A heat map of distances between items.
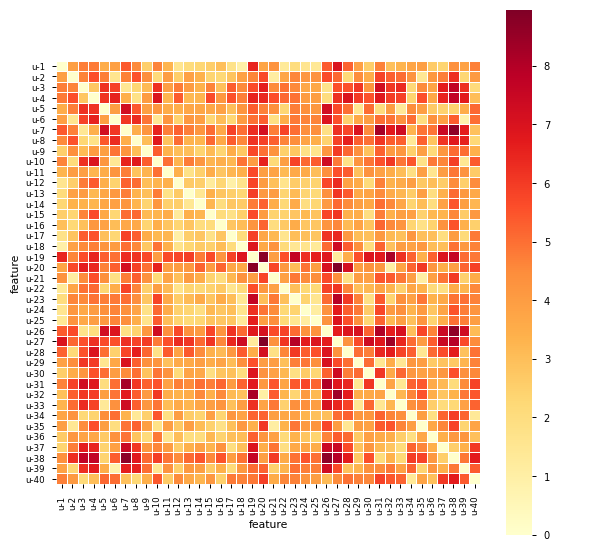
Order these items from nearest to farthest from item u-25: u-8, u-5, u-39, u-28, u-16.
u-16, u-8, u-5, u-39, u-28
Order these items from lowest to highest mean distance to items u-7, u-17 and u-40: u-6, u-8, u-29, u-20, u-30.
u-8, u-30, u-6, u-29, u-20
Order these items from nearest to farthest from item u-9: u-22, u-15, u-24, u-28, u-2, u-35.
u-24, u-22, u-15, u-35, u-2, u-28
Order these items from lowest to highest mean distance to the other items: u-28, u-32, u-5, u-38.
u-5, u-32, u-28, u-38
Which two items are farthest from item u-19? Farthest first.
u-20, u-32
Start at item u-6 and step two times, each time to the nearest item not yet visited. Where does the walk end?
u-10
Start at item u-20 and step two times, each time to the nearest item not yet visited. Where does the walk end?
u-23
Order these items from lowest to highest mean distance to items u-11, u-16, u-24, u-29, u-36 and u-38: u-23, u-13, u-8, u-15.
u-13, u-15, u-23, u-8
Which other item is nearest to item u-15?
u-12
